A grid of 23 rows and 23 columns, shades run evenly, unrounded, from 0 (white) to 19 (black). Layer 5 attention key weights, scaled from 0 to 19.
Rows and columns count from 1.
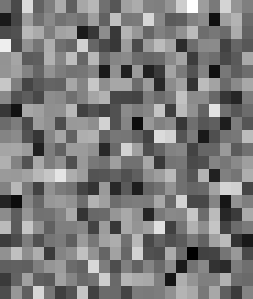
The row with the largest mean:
6
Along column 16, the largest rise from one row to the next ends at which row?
22
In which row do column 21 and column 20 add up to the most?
21
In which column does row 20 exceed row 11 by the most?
15
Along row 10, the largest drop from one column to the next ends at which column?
14
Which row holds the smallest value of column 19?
7
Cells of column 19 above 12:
5
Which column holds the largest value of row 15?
13
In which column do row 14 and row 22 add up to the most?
20
